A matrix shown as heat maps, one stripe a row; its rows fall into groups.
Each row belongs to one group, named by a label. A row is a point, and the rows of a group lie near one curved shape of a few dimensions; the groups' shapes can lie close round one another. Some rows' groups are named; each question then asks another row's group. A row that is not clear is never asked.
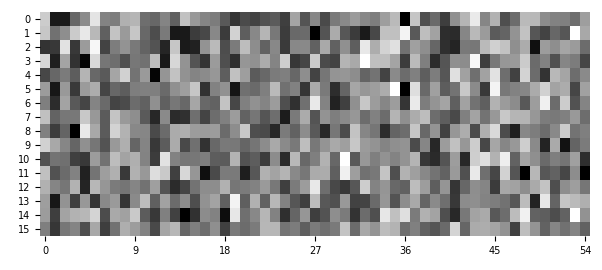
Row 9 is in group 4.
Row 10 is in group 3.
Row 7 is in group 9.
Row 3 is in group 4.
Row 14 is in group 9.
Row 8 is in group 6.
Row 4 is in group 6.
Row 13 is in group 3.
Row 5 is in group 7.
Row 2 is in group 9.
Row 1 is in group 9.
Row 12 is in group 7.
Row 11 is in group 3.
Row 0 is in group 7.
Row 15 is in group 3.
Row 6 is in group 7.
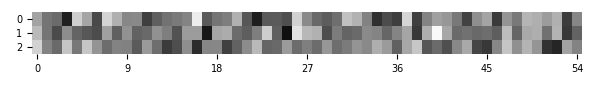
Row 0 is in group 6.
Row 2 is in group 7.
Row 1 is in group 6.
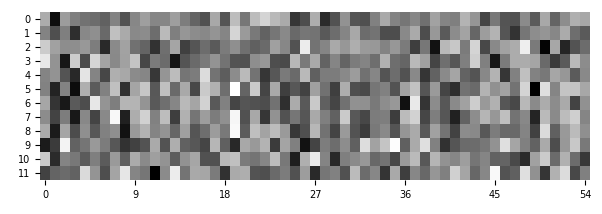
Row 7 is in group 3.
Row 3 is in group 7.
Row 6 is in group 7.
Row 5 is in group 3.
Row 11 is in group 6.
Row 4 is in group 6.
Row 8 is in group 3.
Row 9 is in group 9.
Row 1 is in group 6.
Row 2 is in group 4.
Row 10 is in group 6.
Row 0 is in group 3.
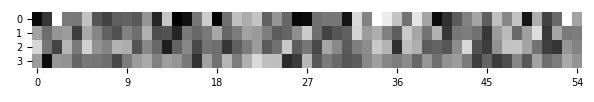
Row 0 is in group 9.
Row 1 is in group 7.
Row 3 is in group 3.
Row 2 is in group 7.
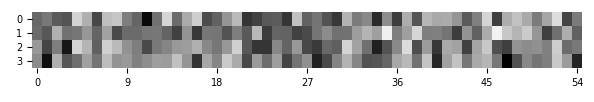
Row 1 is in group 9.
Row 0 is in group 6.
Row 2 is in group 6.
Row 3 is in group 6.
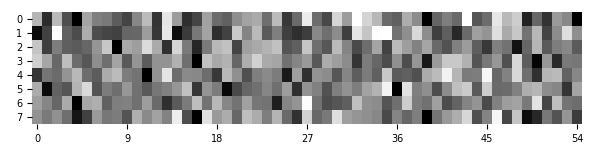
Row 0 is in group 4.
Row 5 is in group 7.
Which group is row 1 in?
9
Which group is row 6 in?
7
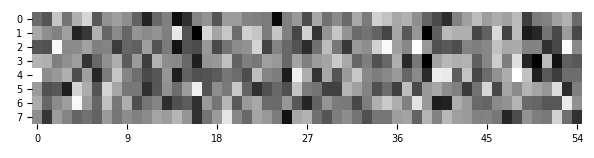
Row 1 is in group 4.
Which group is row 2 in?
9
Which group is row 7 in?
6
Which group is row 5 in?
6
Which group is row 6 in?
9
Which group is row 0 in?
9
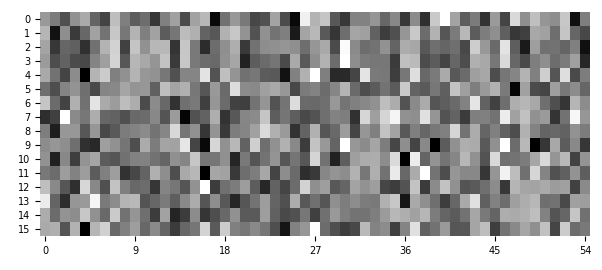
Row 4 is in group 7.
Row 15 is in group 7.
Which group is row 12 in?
6
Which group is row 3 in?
3
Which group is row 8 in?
3
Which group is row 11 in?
9
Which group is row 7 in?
9
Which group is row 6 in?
7
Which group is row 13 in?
7
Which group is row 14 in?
9
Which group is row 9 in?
4
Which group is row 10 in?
7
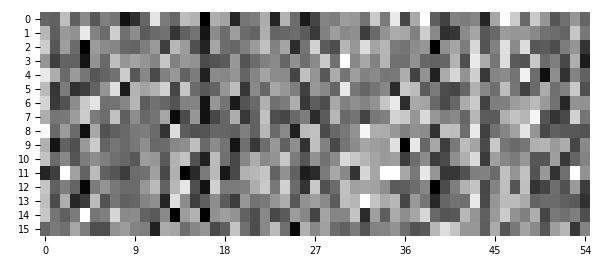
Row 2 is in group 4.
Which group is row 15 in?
6
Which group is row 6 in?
7
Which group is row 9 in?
7
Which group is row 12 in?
4
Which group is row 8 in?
4
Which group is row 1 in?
9
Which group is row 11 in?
9
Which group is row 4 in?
4
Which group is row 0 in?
9
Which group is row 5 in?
3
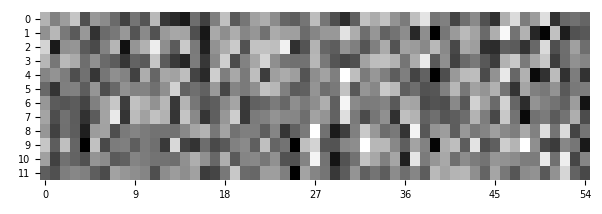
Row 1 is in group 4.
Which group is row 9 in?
4
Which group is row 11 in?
6
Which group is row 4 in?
4
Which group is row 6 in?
3
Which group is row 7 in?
3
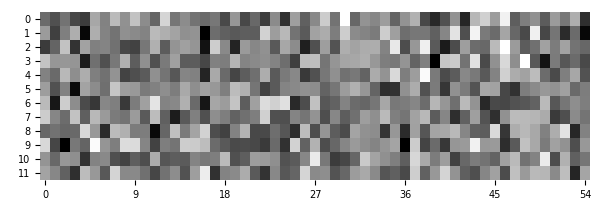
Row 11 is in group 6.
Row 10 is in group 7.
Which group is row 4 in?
9
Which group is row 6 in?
3
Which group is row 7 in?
7
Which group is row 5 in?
6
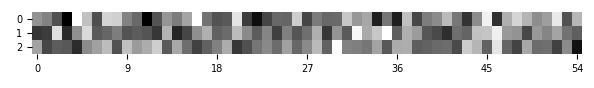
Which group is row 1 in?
9
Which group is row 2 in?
3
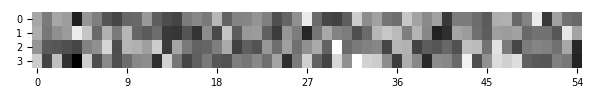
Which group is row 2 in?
3
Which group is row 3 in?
4
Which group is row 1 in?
9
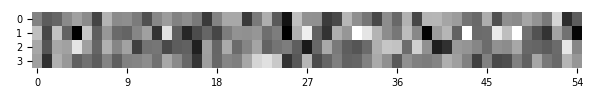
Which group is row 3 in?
3
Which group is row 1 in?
4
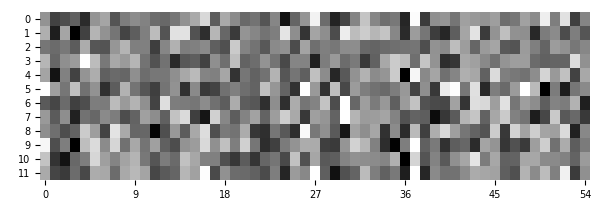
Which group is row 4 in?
7
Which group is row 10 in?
7
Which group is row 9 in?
6
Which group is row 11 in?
7
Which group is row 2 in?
6
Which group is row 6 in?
3
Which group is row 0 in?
7
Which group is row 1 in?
4
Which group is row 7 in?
4
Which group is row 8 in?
6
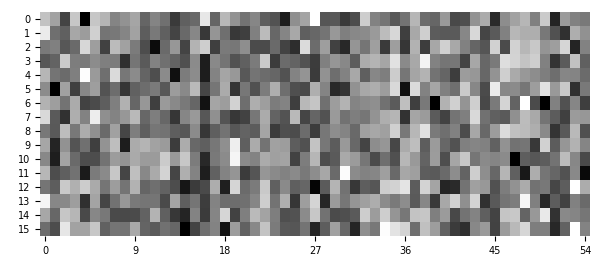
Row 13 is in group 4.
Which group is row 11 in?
3
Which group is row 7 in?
7
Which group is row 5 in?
7
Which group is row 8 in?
9
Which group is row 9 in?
3
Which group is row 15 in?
9
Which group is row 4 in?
9
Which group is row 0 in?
7
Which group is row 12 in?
9
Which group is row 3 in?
9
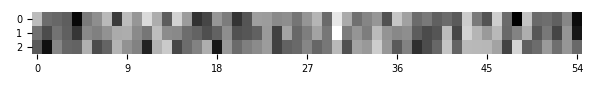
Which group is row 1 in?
3
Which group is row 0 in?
3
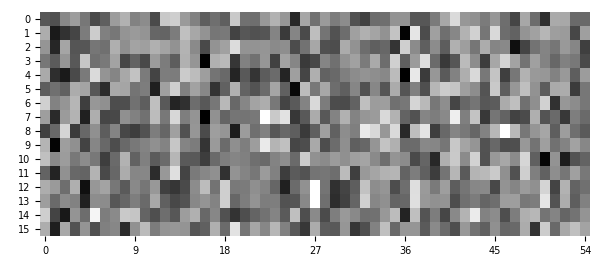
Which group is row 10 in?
4
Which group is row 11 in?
3
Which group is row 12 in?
7
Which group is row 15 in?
3
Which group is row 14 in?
7
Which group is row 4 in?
7
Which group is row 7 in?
3
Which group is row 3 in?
9
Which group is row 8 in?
9
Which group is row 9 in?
3
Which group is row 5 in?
6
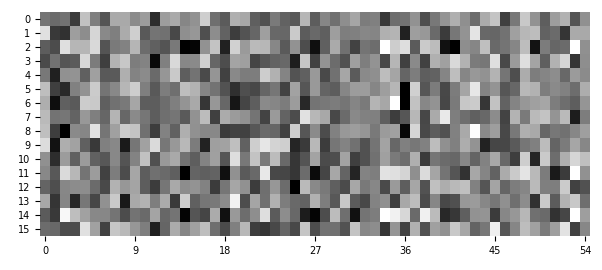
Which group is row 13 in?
3
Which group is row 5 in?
7
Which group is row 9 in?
3
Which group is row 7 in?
6
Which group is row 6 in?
7
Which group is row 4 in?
3
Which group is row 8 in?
7
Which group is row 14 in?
9
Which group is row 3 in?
6
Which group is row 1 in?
7
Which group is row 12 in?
6
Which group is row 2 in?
9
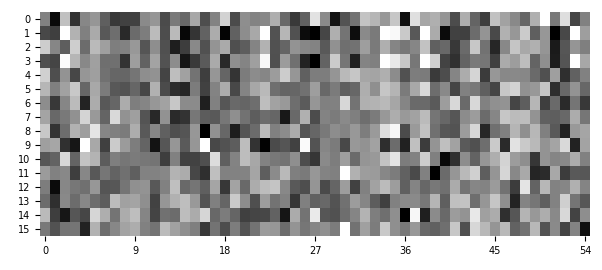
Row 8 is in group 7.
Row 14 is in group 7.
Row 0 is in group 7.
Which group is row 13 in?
6
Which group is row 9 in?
6
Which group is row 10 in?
9
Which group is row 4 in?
4
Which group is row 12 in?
3
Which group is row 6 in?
3
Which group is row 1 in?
9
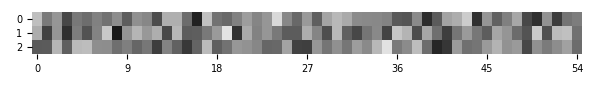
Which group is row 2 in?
9
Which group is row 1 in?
3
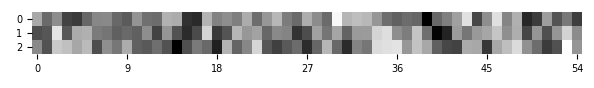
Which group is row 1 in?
9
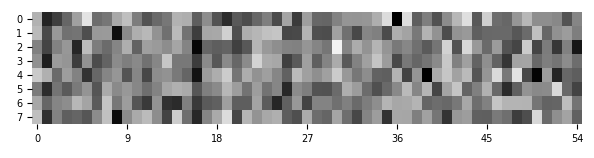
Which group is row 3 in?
3
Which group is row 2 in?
3
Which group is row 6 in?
9
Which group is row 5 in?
6
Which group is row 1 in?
3
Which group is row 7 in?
3
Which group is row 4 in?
4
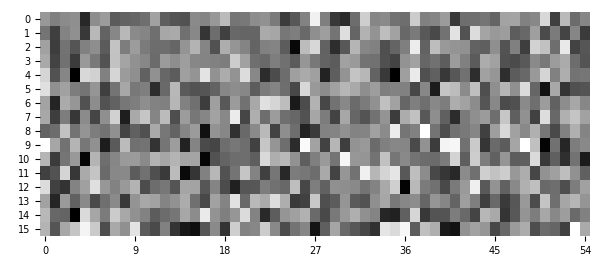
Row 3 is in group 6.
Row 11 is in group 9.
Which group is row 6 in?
3
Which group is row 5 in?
4
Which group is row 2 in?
6
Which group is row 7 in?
3
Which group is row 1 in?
3
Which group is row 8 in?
9
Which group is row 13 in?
3
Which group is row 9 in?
4
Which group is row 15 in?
9
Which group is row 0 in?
7
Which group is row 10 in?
3
